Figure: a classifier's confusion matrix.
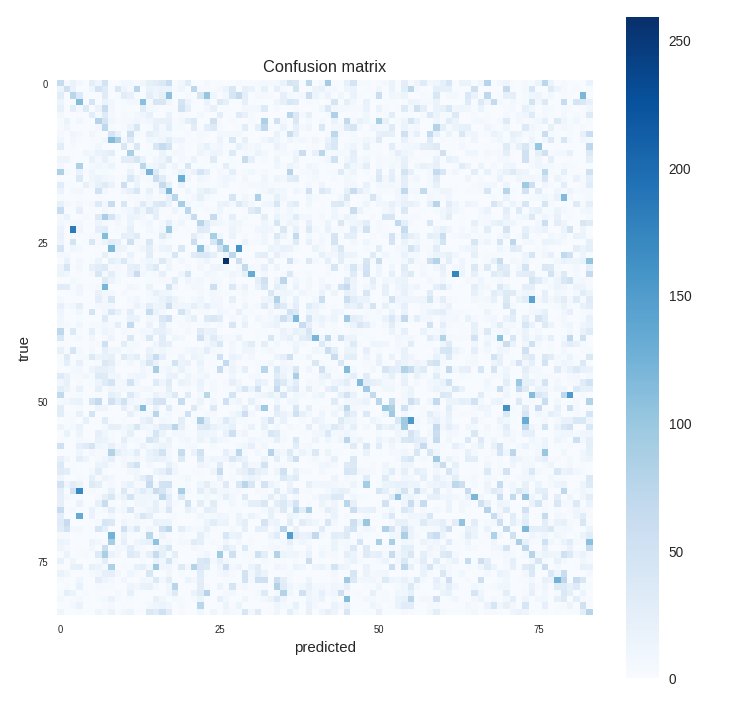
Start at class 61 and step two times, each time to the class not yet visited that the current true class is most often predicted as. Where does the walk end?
71
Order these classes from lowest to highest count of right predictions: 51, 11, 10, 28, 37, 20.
10, 28, 20, 11, 51, 37
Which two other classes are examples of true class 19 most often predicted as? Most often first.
59, 8
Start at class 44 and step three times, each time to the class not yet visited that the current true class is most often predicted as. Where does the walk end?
83
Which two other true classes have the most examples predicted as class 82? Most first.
2, 40
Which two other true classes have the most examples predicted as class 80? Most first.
49, 40
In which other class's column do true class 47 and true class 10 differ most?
75
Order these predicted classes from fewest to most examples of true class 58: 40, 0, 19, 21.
0, 21, 40, 19
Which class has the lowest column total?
4
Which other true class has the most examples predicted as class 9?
1
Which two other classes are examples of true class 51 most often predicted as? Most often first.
70, 13
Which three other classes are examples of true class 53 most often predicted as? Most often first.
55, 73, 54
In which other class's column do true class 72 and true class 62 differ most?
15
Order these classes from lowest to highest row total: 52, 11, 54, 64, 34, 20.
20, 11, 52, 34, 54, 64
